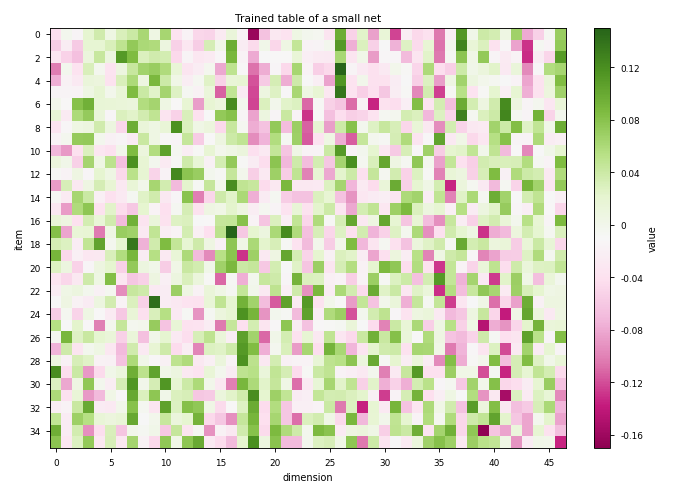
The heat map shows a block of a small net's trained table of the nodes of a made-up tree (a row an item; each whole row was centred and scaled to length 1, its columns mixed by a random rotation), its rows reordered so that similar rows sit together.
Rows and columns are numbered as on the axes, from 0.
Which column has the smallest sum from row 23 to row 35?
41
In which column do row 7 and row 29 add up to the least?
23
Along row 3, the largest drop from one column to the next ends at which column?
27
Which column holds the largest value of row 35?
18
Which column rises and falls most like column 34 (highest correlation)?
10
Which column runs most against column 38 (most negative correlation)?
46
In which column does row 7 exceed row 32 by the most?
37
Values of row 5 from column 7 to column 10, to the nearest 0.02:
0.08 0.04 0.02 0.06
